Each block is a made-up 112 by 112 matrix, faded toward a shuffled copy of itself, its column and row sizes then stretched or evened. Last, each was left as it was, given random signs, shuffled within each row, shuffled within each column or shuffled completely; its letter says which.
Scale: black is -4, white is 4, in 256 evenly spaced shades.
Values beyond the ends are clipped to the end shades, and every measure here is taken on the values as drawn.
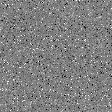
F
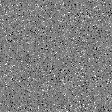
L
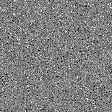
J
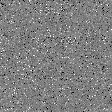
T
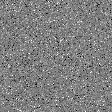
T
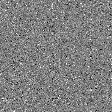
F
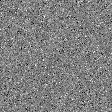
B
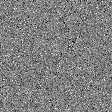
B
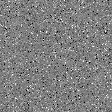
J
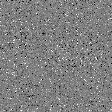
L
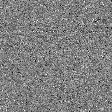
T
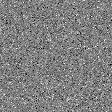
T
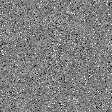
F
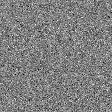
T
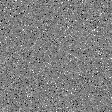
B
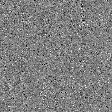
F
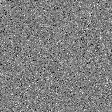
B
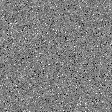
T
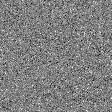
B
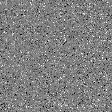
F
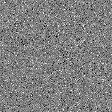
F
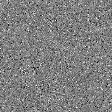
F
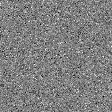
T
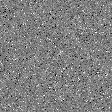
B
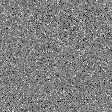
T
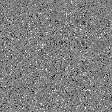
L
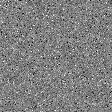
B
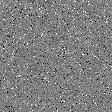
J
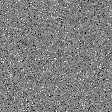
B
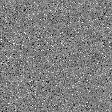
T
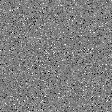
L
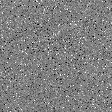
T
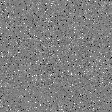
F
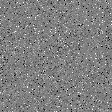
J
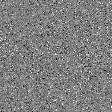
F
